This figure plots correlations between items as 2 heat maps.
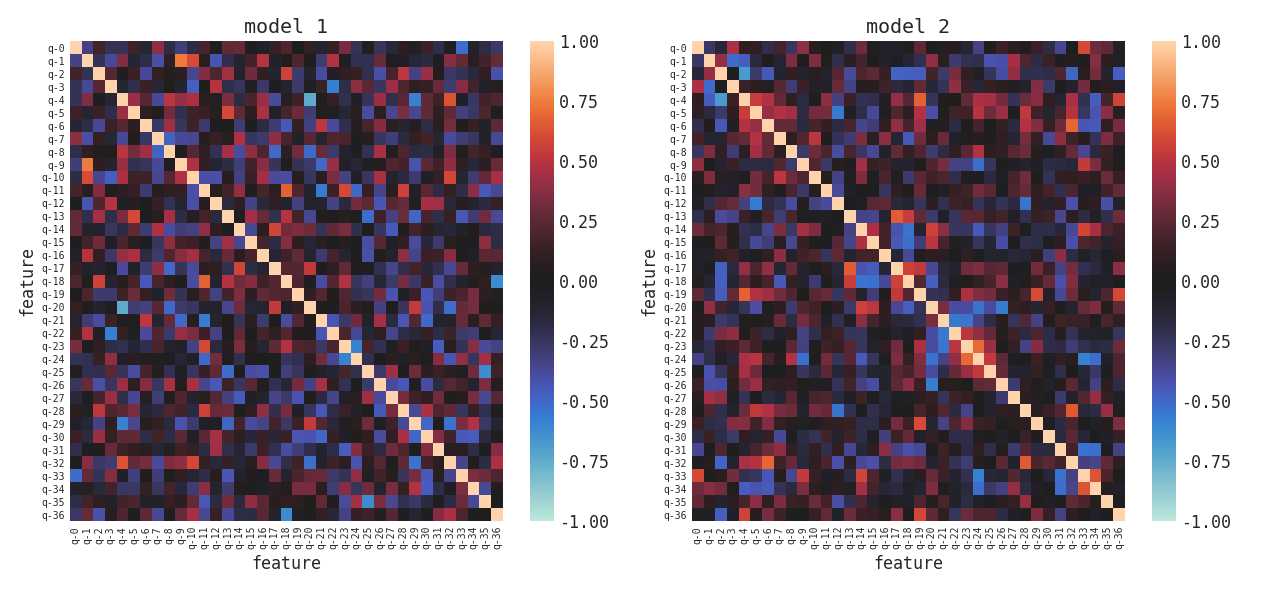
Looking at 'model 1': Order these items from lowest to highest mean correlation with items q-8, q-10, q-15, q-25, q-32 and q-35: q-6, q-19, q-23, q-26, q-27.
q-23, q-27, q-19, q-6, q-26
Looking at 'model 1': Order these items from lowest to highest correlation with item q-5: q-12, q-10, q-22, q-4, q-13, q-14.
q-22, q-12, q-10, q-14, q-4, q-13
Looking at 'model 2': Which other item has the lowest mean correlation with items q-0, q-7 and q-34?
q-24
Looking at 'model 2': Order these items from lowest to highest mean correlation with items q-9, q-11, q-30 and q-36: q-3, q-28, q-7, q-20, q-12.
q-12, q-3, q-7, q-28, q-20
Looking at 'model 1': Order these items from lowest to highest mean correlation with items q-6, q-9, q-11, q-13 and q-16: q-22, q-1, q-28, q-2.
q-22, q-2, q-1, q-28
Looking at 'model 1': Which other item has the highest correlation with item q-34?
q-29
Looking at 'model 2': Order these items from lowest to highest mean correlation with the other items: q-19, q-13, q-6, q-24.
q-13, q-24, q-6, q-19
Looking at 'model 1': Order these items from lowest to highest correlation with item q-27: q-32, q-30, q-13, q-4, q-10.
q-13, q-4, q-10, q-32, q-30
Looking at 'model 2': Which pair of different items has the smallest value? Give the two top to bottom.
q-2, q-4
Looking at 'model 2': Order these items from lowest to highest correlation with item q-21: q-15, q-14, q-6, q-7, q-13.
q-13, q-6, q-15, q-7, q-14
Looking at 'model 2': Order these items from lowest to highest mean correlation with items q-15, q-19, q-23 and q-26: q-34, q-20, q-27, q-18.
q-20, q-34, q-27, q-18
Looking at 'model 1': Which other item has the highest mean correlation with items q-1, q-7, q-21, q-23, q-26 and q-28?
q-19
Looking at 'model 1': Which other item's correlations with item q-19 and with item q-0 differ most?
q-33
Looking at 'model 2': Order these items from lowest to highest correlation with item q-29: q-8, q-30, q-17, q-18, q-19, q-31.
q-31, q-30, q-8, q-18, q-17, q-19
